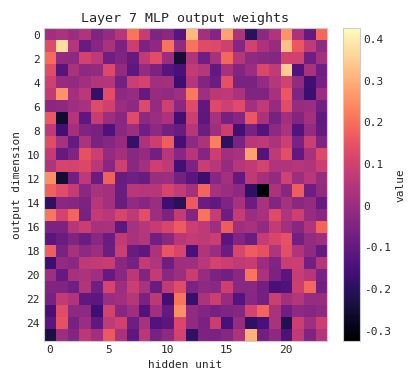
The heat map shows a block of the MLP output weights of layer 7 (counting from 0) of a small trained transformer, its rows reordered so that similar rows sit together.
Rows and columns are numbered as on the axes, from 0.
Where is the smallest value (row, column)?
13, 18
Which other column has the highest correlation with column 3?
23
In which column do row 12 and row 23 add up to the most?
5
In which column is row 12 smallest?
1
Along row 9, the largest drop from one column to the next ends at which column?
15
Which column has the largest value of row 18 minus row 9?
11
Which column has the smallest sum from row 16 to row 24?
0
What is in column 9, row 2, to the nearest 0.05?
0.15
